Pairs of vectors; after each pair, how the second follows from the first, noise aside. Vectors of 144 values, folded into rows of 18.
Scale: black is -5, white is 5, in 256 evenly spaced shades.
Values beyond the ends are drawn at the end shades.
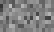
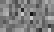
wrapped around.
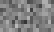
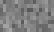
reversed, shrunk.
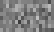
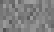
reversed, shrunk.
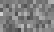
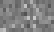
reversed, partly zeroed.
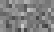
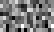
scaled up.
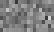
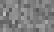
reversed, shrunk.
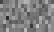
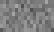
reversed, shrunk.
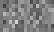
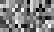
reversed, negated, scaled up.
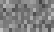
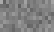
reversed, shrunk.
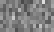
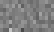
reversed, shrunk.
